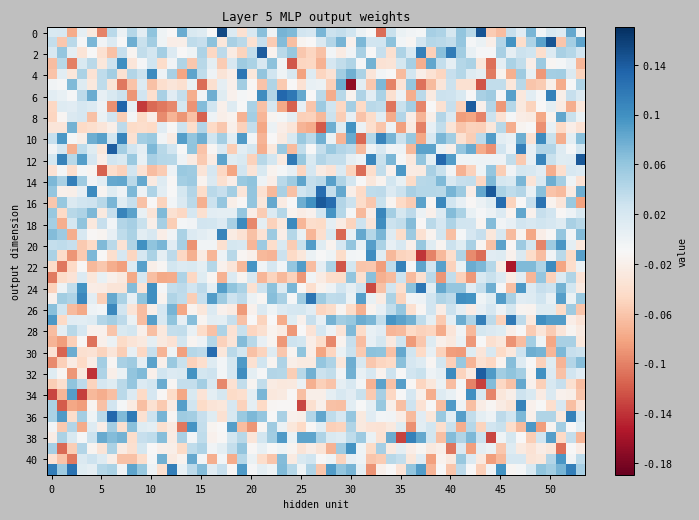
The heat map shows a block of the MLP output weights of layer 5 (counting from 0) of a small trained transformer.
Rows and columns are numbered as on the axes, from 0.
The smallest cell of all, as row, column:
5, 30
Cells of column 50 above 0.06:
6
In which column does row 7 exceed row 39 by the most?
42
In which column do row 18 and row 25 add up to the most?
3
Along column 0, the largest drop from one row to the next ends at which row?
28
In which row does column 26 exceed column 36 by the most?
16
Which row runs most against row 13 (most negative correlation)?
38
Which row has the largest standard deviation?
22
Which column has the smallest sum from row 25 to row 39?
1
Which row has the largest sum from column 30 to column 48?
27
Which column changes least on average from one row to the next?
12
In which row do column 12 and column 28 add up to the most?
41
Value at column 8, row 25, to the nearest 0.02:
0
